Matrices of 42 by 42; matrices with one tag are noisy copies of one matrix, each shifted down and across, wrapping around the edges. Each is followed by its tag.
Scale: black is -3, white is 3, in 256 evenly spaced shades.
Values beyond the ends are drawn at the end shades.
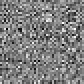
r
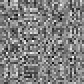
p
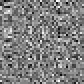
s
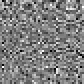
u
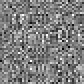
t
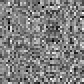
p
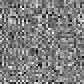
t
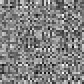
t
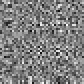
s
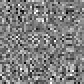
s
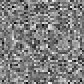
u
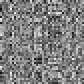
p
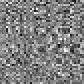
u
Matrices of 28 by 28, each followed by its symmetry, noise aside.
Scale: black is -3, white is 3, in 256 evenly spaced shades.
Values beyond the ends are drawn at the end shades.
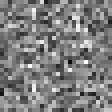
same after a half turn.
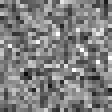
same after a half turn.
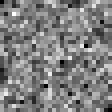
symmetric.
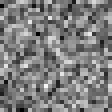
symmetric across the other diagonal.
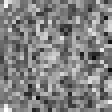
mirrored top to bottom.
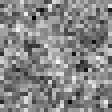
same after a half turn.
